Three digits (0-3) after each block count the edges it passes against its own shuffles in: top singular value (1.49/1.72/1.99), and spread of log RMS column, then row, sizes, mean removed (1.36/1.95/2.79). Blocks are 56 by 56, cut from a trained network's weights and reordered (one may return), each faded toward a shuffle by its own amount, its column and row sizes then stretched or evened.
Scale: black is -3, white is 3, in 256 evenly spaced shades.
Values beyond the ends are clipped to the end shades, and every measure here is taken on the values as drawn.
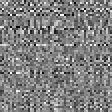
3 0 3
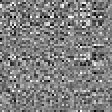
3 2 3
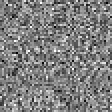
2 0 1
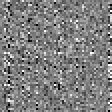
0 3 0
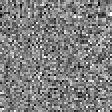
2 1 1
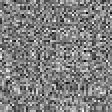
2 0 0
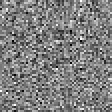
2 1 0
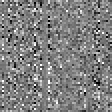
0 3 0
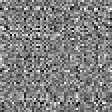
3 1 2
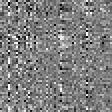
3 3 1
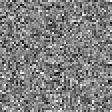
1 1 1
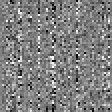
1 3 0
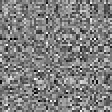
3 2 1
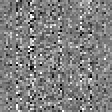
1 3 0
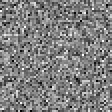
0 0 0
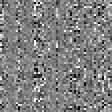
2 3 1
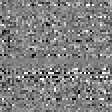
0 1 3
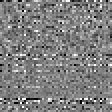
2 1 3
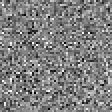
1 1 2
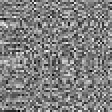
3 1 1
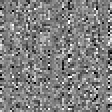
1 3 0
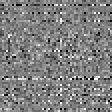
2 1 3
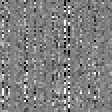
2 3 1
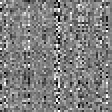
3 3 0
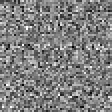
3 0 2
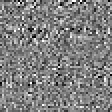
2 1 2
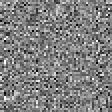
2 2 0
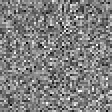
2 1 0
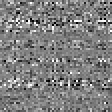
1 1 3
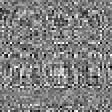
3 0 3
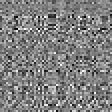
3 1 3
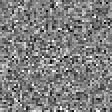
1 0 1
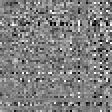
3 2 3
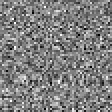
2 0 1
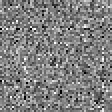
1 1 1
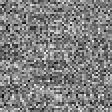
2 0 0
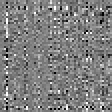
2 3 2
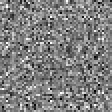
1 2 1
